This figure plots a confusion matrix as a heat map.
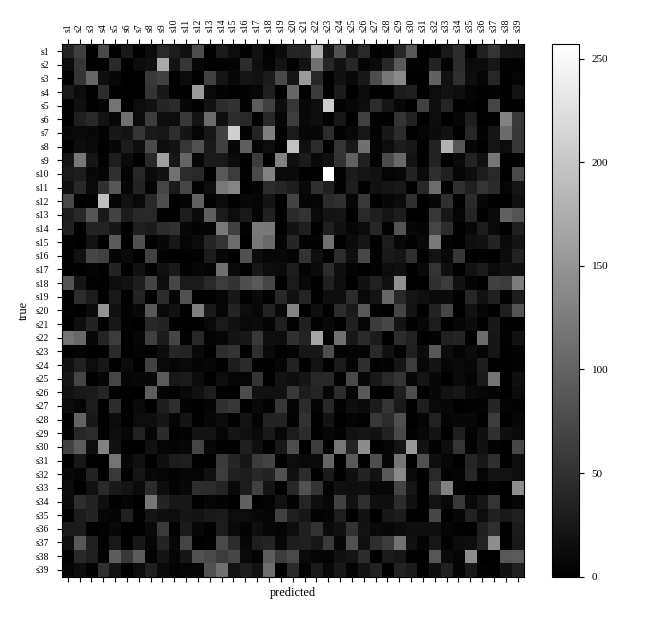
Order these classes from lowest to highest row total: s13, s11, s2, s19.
s19, s2, s13, s11
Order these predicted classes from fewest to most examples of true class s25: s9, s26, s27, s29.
s26, s27, s29, s9
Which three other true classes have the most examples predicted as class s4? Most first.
s12, s20, s30
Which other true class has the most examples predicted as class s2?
s9
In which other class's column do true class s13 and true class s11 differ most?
s15
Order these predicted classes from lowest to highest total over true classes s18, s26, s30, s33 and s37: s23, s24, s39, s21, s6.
s6, s23, s21, s24, s39
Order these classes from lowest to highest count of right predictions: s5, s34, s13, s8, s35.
s35, s34, s8, s13, s5
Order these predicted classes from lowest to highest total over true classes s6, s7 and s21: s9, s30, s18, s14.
s30, s9, s14, s18
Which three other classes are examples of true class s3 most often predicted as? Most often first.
s21, s29, s28
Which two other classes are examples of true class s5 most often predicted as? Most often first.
s23, s17
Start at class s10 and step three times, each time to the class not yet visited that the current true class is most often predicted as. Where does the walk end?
s29
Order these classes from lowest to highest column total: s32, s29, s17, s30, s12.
s30, s12, s17, s32, s29
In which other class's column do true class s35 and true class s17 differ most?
s14
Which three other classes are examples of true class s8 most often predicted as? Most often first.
s20, s33, s26
